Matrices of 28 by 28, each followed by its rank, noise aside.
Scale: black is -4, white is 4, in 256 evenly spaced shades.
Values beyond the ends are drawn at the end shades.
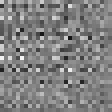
three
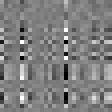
one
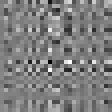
two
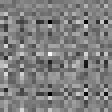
two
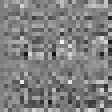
four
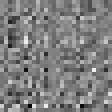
four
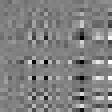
one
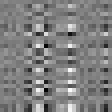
one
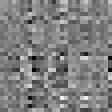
three
